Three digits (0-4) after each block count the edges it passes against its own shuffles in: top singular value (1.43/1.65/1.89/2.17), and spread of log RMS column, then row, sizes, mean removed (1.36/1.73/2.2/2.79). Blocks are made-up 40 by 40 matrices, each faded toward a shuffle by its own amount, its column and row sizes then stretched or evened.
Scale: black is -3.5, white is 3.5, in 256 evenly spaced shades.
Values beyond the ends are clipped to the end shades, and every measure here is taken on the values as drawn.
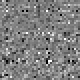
0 2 3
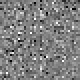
2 2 1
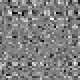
4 0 3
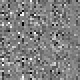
0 3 1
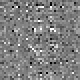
2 2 2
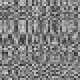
4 1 2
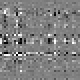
4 3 4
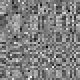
4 0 1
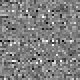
0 0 3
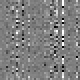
4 4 0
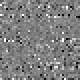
0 0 3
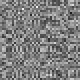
4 0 1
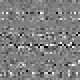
3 0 4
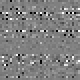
3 1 4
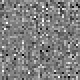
0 2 0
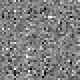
1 2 1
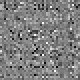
2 2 2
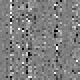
1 4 0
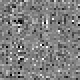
1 2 1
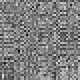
4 1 0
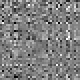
3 4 3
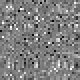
3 0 0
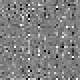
1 2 2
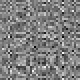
4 3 1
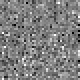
2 2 1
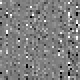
0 4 0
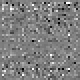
0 2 3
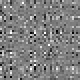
4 3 2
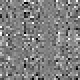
2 4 2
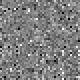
0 1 1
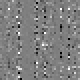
0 4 1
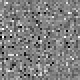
0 1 1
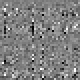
1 2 3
